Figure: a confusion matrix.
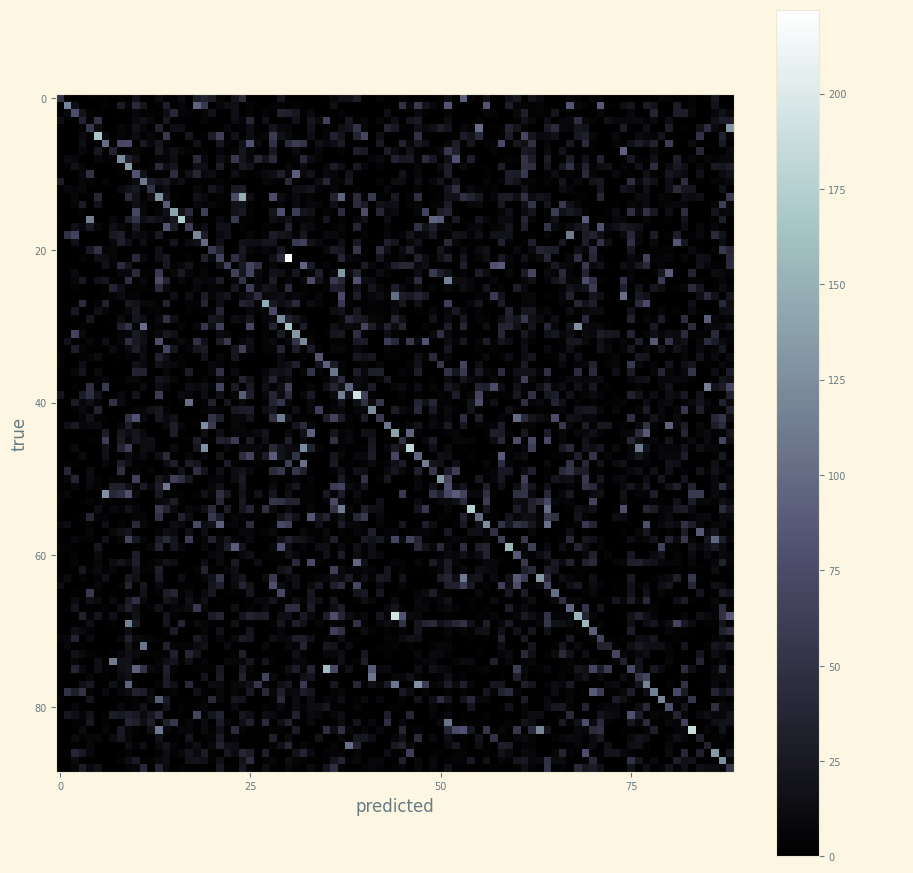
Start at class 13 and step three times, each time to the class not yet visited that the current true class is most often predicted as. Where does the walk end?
14
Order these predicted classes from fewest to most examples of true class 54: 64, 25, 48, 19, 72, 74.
72, 19, 25, 48, 74, 64
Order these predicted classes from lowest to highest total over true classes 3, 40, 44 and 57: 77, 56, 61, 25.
56, 25, 61, 77
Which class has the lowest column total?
0
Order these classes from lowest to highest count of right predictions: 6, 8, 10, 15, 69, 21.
21, 10, 6, 8, 15, 69
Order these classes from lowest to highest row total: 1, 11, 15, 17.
11, 17, 1, 15
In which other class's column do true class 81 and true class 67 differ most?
75
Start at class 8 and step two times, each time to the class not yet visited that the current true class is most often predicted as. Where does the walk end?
6
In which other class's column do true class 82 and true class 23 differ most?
37
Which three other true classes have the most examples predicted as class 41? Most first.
76, 75, 13
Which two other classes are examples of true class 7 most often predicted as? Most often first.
74, 51
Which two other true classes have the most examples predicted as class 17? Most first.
40, 58
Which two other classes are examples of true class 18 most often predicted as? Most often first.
67, 2
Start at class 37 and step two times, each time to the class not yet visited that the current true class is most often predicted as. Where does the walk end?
39
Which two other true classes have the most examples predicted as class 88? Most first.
4, 68
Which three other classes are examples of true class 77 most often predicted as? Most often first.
47, 44, 9
